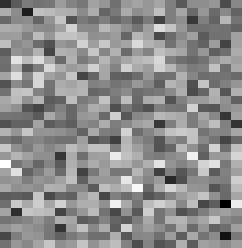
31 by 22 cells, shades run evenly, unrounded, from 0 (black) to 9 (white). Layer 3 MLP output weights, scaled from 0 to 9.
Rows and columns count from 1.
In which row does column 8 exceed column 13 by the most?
31
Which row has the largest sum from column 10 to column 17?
24
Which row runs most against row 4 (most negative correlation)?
25
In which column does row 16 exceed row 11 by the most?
20
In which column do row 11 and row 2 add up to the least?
3
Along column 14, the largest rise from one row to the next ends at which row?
26
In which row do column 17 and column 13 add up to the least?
27
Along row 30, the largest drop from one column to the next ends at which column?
21
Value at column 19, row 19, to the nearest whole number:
4
